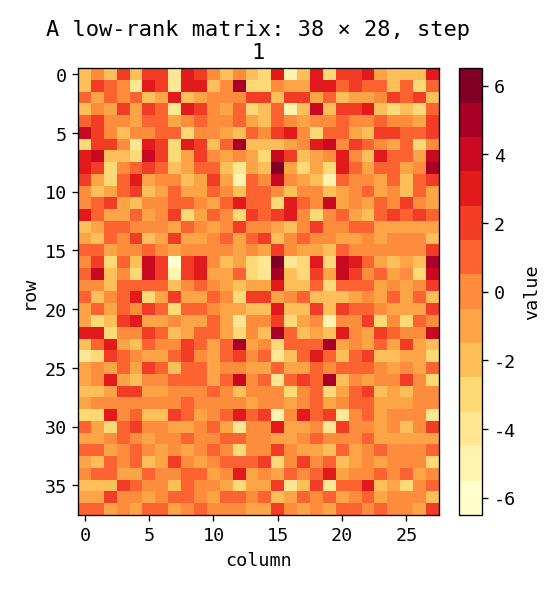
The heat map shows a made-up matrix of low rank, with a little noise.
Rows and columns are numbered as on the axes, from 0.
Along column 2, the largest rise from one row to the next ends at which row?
23
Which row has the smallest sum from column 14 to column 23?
21
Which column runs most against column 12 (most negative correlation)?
10
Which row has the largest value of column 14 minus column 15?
29
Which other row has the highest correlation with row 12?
5
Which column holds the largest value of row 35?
22
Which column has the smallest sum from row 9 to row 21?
19
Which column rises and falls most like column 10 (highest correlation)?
4
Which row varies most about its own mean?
16
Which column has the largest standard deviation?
15
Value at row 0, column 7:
-4
